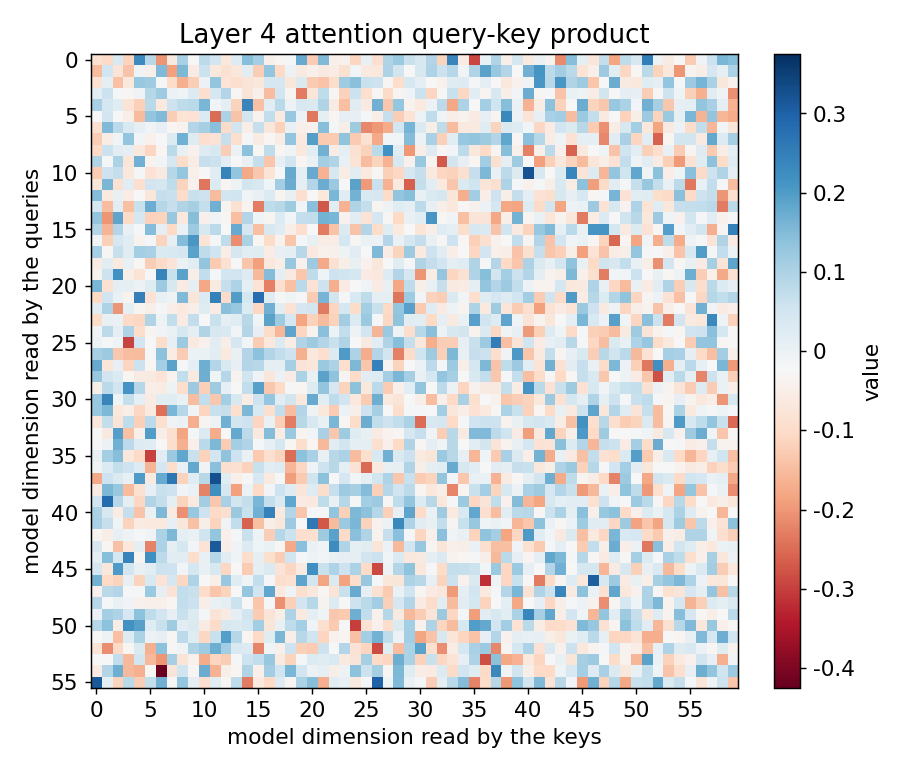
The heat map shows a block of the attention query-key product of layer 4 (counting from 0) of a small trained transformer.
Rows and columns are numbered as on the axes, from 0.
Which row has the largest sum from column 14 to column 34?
39
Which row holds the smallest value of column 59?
32
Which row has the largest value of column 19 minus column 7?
0
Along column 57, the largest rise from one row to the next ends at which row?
7
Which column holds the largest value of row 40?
16
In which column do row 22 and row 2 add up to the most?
56
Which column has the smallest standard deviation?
34
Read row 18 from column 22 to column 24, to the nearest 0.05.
-0.1 -0.05 0
